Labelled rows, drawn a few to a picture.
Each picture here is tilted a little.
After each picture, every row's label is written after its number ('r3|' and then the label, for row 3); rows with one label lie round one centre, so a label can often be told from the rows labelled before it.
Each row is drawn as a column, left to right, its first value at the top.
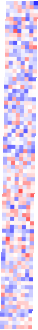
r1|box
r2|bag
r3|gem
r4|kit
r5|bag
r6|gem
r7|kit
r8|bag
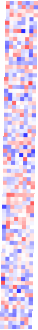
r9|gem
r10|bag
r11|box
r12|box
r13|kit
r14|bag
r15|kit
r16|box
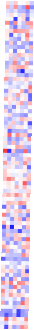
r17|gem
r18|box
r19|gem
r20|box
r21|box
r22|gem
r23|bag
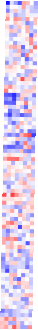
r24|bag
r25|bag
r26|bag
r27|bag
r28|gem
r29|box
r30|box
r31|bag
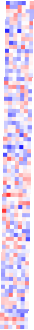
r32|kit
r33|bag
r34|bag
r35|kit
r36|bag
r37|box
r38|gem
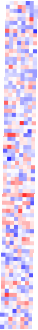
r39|box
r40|box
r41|box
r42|gem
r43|kit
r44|bag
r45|bag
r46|kit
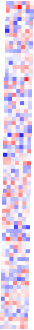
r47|kit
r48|bag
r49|kit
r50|gem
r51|bag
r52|gem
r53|gem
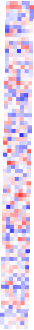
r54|kit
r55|gem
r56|gem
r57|kit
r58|bag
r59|bag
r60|gem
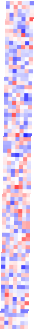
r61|bag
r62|gem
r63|kit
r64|box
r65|kit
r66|bag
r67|bag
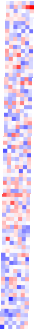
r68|box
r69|bag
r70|box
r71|box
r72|kit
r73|gem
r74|kit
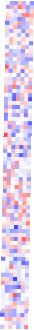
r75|box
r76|kit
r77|bag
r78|gem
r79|kit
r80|box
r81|bag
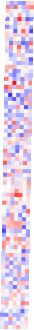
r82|gem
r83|bag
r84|kit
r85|bag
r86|bag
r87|gem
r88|kit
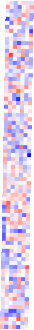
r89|gem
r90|box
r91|bag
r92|bag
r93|box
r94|bag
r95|kit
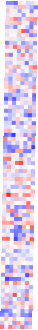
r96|bag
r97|bag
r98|bag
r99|gem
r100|gem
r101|bag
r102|box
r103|bag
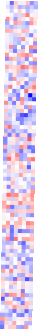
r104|box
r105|bag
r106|gem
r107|bag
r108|box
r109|box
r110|bag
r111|bag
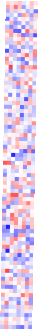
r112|gem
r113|gem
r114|kit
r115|kit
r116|box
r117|box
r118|gem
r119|box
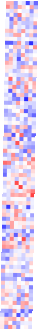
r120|gem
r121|gem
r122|bag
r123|kit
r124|box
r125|bag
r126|gem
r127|bag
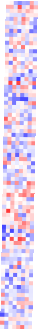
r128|gem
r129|kit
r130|bag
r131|kit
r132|bag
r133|bag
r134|kit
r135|kit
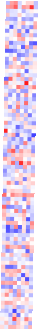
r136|kit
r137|gem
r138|gem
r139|bag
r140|gem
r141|kit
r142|gem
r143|bag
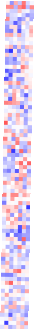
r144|kit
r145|kit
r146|box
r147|kit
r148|gem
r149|bag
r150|gem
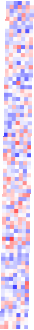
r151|bag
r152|gem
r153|bag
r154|kit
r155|box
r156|kit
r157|box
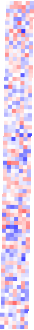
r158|box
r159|gem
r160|gem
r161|gem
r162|kit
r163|box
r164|bag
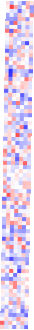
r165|gem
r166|kit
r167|gem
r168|box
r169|bag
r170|gem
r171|box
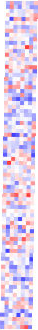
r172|box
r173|gem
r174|bag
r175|bag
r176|gem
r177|bag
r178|bag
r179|box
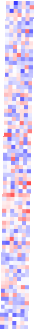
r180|box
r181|box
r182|bag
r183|box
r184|kit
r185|box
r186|kit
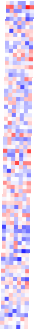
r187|gem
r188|kit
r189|box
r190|gem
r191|box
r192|gem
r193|gem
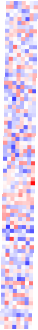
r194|kit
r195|gem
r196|bag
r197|box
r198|gem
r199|gem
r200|box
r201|gem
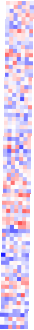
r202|box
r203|box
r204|gem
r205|box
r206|bag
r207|box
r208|box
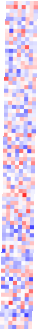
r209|gem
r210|kit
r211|gem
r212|box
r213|gem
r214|bag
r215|box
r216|gem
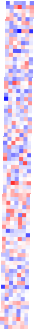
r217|bag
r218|box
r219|kit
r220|kit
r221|bag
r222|gem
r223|kit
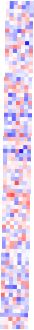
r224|box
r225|bag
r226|bag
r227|kit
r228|box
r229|bag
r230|box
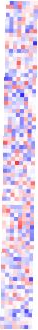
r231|kit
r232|kit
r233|bag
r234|gem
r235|bag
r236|kit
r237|box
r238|gem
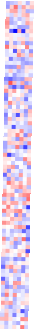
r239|bag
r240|kit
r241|kit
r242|box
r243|kit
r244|bag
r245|gem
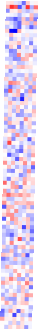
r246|gem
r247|kit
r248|kit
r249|box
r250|bag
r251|gem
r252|box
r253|gem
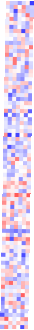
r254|box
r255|bag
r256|gem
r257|bag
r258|kit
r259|box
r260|bag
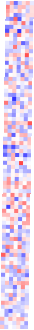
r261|kit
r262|gem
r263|bag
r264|kit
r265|gem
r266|box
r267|kit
